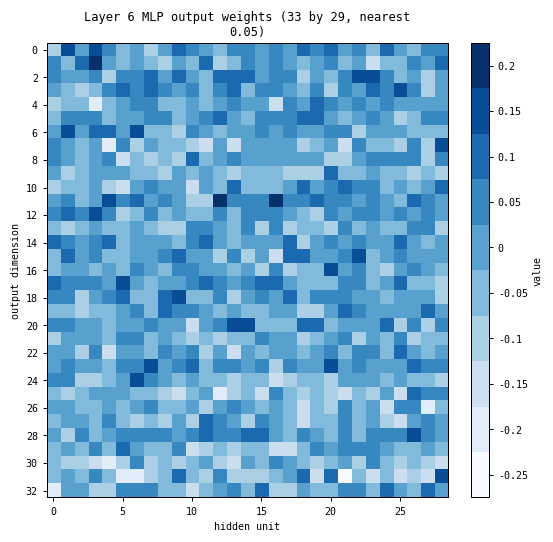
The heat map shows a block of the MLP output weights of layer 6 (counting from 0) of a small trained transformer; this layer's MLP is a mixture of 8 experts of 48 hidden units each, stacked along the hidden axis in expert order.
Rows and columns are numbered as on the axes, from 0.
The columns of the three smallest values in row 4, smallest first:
3, 16, 0
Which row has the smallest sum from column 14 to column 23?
25
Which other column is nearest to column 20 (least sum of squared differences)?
9
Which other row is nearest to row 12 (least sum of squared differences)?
14
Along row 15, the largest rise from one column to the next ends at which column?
17
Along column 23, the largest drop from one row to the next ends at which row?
31
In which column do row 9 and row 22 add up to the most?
20
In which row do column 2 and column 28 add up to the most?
1
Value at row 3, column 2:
-0.1
